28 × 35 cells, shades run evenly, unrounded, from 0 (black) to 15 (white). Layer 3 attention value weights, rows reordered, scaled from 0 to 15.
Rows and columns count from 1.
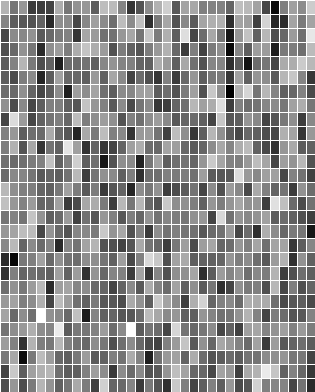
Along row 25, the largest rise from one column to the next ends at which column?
4
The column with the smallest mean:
26
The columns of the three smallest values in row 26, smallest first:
3, 17, 35
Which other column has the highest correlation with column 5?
20
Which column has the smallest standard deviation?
11
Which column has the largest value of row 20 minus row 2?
31
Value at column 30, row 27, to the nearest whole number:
14
